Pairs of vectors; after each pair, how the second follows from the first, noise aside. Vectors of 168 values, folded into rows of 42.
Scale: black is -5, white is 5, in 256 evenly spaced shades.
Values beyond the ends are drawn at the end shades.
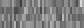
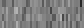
negated, partly zeroed.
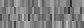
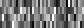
reversed, negated, scaled up.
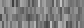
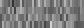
sign-scrambled.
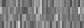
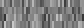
reversed, negated.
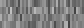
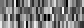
reversed, negated, scaled up.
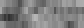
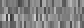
sign-scrambled.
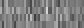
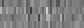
partly zeroed.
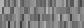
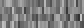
reversed, negated.
